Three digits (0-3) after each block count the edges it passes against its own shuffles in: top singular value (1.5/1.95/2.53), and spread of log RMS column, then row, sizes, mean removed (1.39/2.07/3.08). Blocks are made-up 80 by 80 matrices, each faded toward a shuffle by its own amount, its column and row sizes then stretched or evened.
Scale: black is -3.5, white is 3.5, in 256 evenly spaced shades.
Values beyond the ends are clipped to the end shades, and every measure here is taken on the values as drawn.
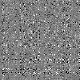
1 2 2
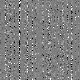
2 3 0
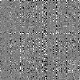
1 3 2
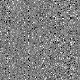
1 2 0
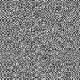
3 0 2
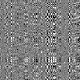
3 3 2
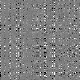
3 3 2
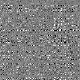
1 2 3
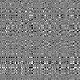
3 2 3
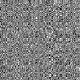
3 2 0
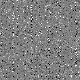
0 2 0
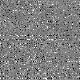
2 1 2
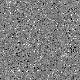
0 1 1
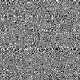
2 0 2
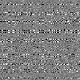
3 0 3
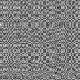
3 1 2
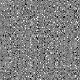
2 2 0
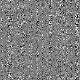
0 3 1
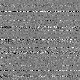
2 0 3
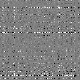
2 2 3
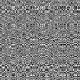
3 1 3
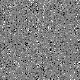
0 2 1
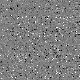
0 1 1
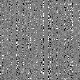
0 3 1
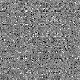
2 0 2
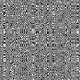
3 2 1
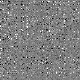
0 2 2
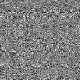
2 0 2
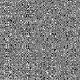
2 2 0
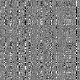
3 3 1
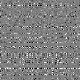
3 1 3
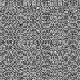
3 0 0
